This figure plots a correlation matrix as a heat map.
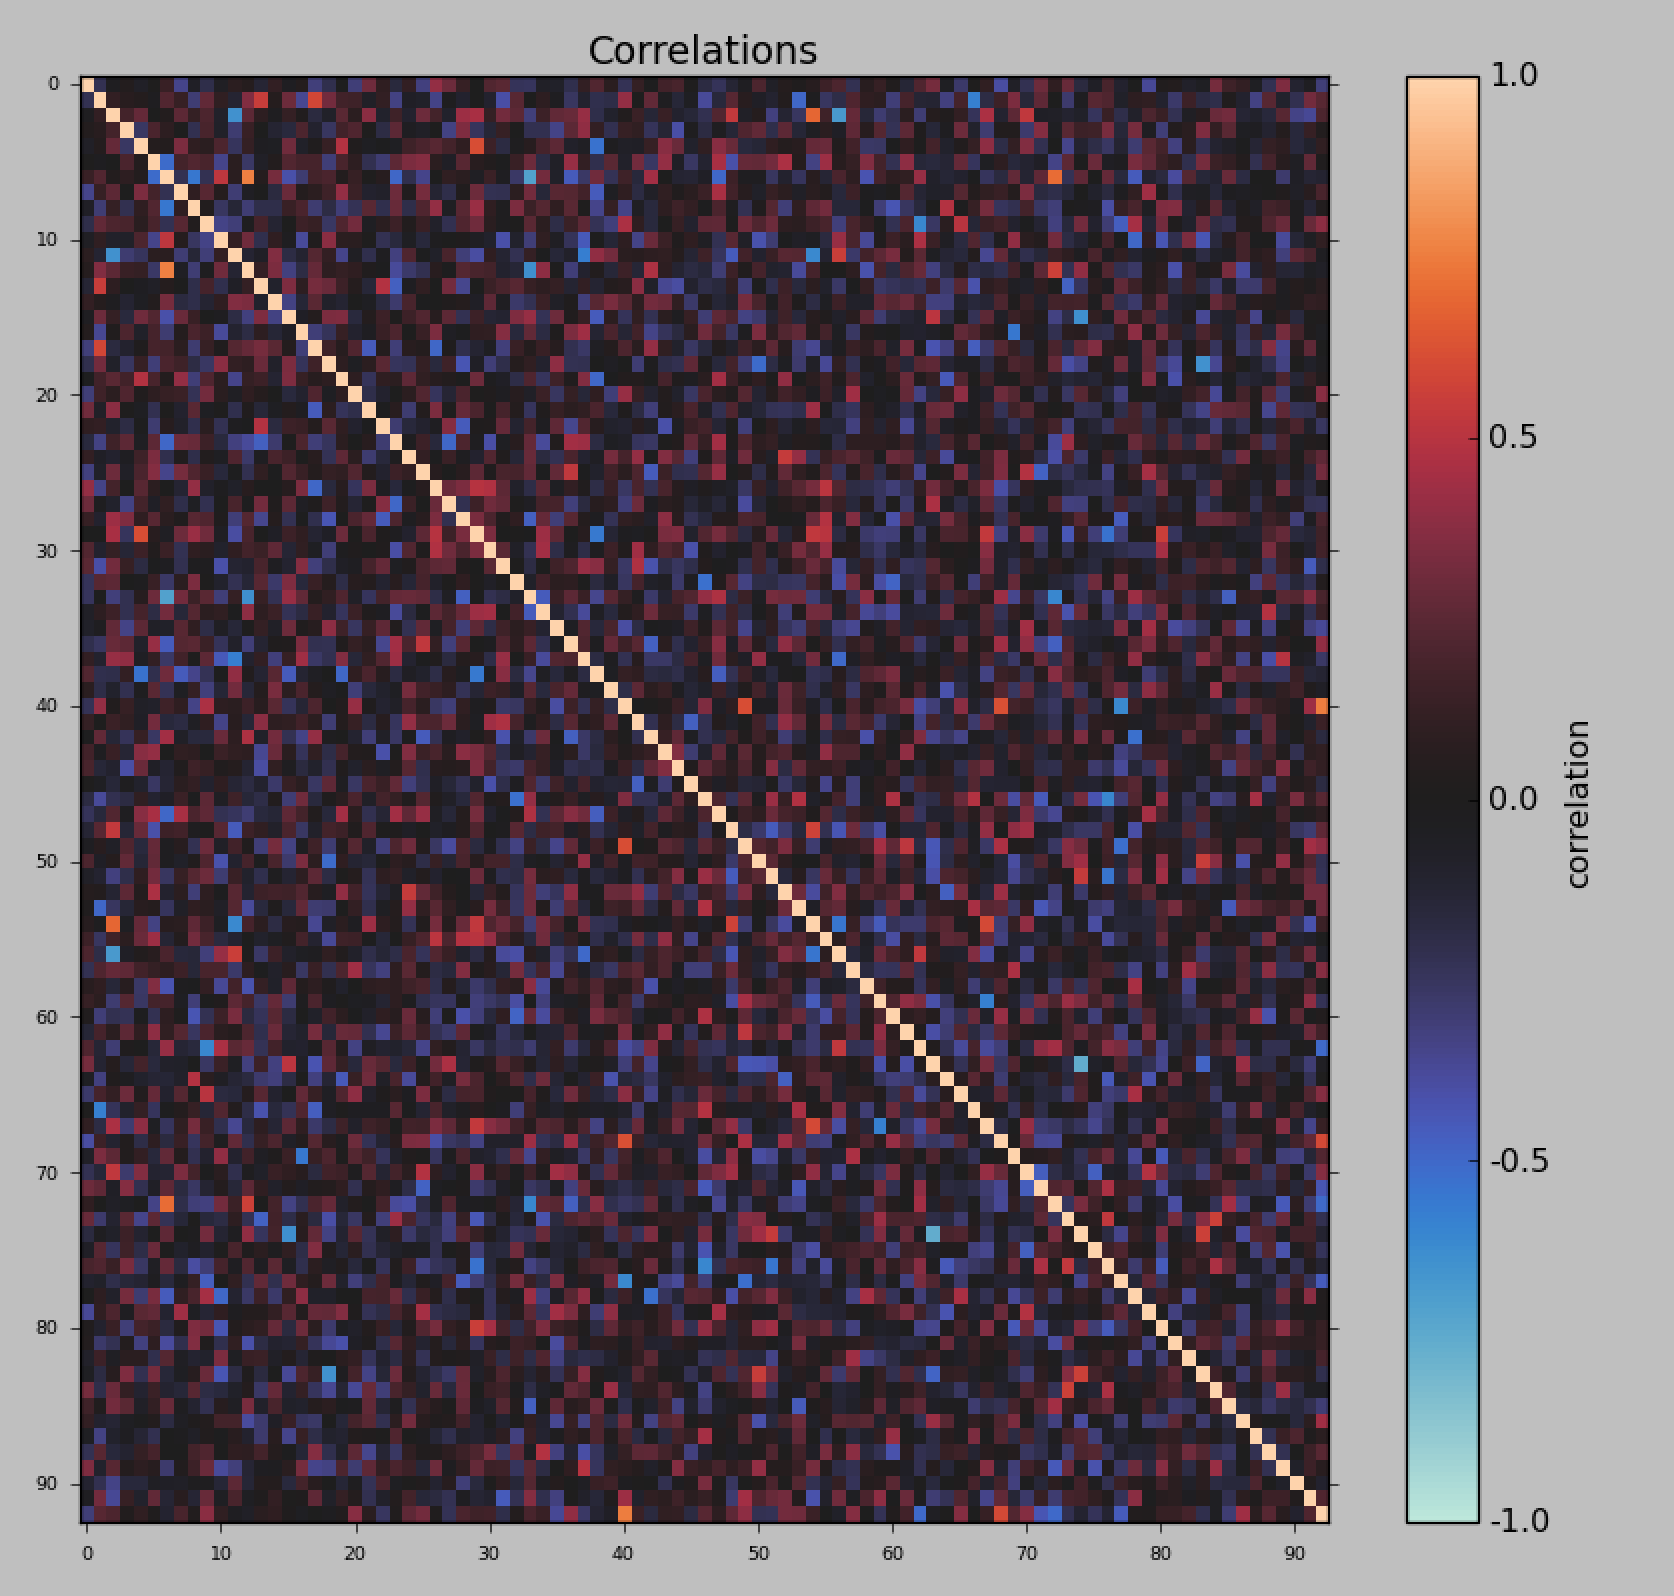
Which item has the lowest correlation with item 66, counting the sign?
1
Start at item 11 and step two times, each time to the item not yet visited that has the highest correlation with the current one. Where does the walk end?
62
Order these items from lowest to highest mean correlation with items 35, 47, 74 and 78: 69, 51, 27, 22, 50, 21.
69, 27, 21, 22, 50, 51
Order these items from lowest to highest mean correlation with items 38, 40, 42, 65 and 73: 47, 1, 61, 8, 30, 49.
8, 47, 30, 1, 61, 49
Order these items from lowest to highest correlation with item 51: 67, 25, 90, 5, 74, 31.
31, 67, 25, 90, 5, 74
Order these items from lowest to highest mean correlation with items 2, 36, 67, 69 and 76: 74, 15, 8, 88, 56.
56, 74, 88, 8, 15
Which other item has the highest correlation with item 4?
29
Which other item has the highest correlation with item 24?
52
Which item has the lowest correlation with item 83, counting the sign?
18
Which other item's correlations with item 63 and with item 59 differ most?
74
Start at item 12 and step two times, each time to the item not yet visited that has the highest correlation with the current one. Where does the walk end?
72
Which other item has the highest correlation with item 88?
34
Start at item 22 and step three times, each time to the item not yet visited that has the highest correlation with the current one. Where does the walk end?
17
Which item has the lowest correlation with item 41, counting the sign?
45
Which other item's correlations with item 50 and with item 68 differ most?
92
